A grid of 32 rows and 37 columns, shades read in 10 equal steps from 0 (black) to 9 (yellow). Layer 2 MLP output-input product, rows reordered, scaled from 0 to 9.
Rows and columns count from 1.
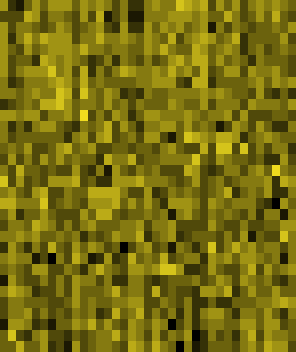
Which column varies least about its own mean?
33
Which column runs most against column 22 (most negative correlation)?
10
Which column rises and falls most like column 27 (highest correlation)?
2
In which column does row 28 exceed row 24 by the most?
36
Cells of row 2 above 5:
11
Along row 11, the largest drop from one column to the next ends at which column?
12
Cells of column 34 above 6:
1
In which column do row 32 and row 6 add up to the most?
6
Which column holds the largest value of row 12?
14
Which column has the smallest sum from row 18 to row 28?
26
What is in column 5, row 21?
7
